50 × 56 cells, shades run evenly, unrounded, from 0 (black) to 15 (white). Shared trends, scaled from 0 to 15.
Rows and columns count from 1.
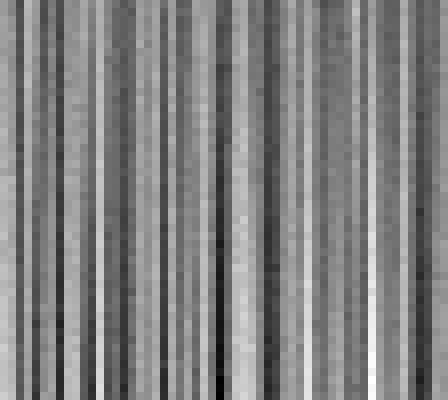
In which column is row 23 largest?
47
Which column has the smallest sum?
28
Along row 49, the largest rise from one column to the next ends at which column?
13
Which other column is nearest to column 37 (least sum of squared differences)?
18
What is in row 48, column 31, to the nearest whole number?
12
